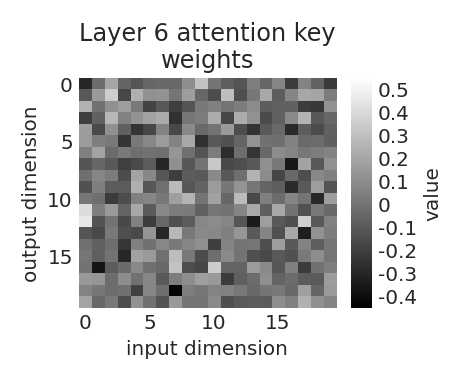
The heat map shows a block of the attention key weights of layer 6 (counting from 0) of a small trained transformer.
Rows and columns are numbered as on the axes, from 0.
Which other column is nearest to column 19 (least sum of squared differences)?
14
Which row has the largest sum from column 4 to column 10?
10
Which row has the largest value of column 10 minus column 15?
16
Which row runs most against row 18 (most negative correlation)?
9
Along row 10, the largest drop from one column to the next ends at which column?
13
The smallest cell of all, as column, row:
7, 18
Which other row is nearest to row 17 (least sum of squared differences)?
6
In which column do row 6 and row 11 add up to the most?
0
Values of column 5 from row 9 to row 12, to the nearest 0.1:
-0.1 0.1 -0.1 -0.2
